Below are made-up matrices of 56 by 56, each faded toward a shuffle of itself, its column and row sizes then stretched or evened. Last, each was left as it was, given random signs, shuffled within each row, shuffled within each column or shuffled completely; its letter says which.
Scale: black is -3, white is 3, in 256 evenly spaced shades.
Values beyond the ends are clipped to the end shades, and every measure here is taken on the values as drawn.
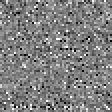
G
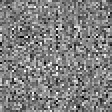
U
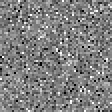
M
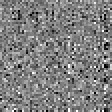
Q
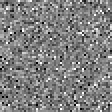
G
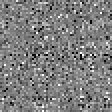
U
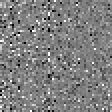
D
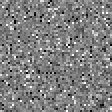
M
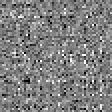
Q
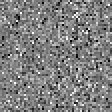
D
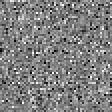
G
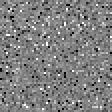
M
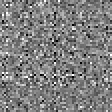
Q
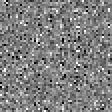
D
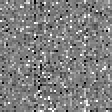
D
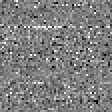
G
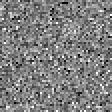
M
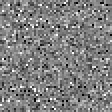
G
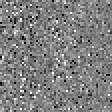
D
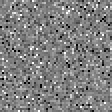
M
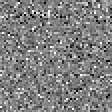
G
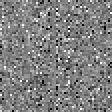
D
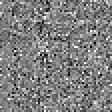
D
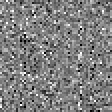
D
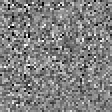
U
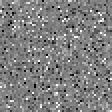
M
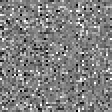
U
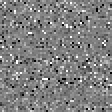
G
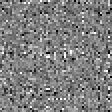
U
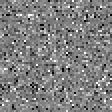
G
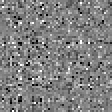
Q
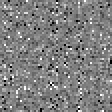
D
